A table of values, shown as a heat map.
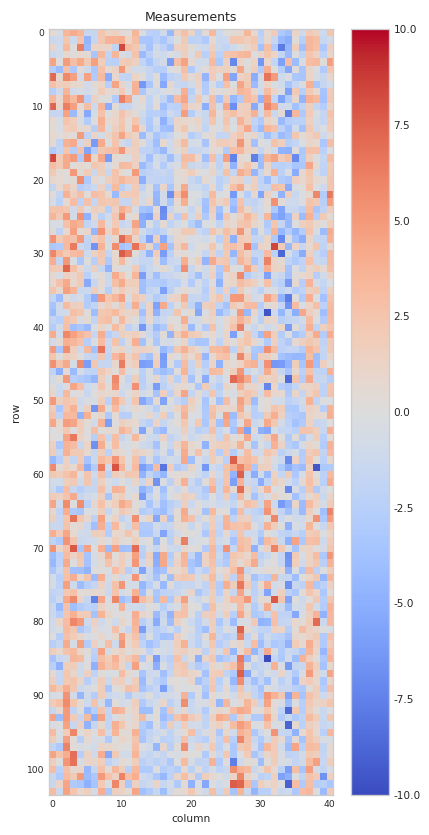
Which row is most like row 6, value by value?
10
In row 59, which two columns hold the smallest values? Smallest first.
38, 16
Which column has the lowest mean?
34
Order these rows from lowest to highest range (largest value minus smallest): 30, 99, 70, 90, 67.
67, 90, 70, 99, 30
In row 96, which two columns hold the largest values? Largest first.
27, 2
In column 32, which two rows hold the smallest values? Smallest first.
45, 25
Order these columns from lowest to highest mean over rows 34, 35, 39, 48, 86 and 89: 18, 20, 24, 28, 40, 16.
16, 24, 20, 18, 28, 40
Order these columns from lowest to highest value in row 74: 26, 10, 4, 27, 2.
26, 10, 4, 2, 27
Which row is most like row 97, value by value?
69
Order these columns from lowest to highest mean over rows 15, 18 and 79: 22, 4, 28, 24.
22, 24, 4, 28
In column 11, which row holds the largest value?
30
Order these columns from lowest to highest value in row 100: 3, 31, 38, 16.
16, 38, 3, 31
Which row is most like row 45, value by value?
25
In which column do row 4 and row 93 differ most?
6
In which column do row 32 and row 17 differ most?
29
